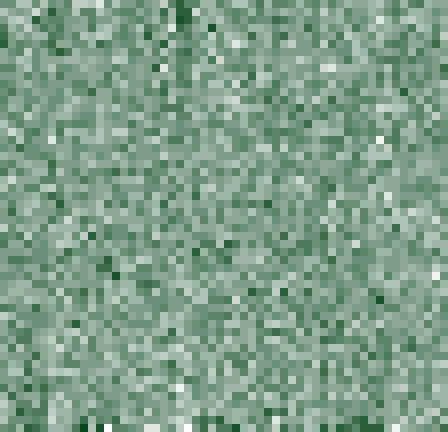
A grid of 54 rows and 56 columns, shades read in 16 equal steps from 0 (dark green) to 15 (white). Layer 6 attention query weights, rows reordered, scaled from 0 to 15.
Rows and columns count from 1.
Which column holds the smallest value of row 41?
10
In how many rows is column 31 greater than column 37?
21
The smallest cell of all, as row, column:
54, 11
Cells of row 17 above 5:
41
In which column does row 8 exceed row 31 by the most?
38
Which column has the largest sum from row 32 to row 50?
23
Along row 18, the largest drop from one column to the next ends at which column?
49
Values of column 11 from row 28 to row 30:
4 6 11
